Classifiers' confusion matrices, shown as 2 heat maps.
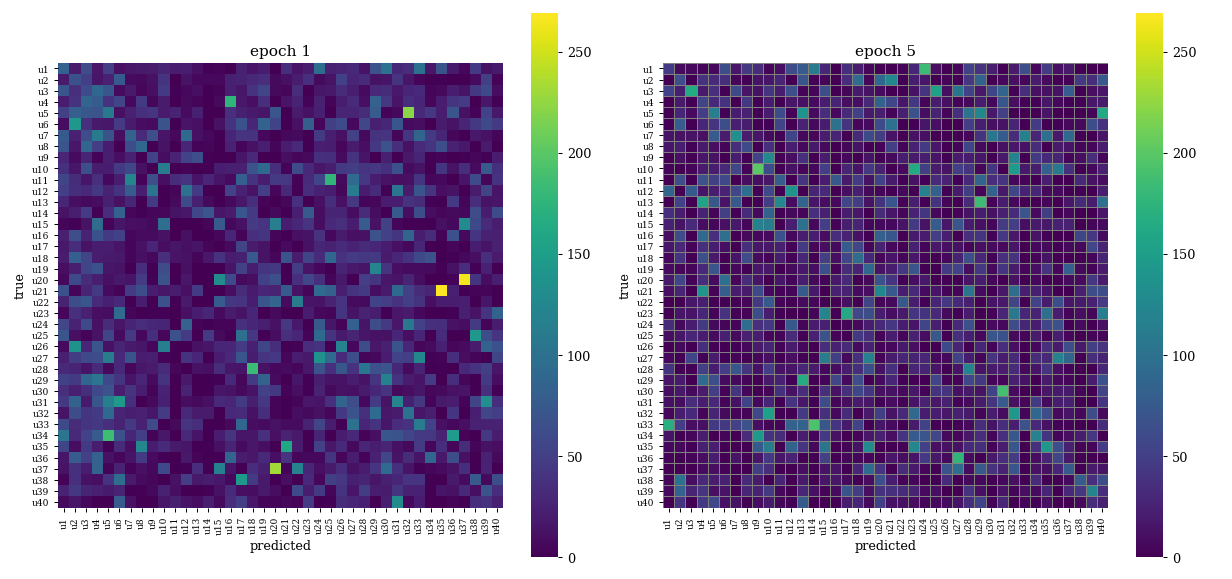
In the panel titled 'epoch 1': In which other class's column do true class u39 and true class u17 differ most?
u22
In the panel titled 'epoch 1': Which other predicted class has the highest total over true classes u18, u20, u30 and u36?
u37
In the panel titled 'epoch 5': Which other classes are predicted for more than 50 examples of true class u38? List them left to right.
u2, u20, u40
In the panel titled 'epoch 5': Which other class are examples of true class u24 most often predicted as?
u8
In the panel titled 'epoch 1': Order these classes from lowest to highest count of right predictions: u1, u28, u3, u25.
u25, u3, u1, u28
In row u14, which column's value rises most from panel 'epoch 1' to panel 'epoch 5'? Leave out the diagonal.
u10
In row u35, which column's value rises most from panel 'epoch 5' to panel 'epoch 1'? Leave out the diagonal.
u21
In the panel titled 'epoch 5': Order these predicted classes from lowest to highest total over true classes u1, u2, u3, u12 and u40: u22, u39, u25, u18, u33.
u22, u39, u33, u18, u25
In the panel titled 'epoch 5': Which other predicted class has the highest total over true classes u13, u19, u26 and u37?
u29
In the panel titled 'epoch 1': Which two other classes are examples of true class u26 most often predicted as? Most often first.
u2, u10
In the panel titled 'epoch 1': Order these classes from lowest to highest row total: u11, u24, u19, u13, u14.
u13, u19, u14, u24, u11
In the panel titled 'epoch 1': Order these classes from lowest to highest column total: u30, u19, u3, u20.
u20, u19, u30, u3
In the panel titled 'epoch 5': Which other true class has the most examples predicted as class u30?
u7
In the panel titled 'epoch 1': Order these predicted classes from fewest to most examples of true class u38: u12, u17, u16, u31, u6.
u16, u31, u12, u6, u17
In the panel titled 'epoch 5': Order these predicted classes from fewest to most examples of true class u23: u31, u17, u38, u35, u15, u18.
u38, u31, u18, u35, u15, u17
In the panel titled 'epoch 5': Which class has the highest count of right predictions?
u3
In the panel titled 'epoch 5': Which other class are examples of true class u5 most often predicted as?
u40
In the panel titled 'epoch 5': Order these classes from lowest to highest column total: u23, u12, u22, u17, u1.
u22, u1, u12, u17, u23
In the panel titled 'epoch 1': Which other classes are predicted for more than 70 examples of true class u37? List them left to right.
u4, u15, u20, u22, u30
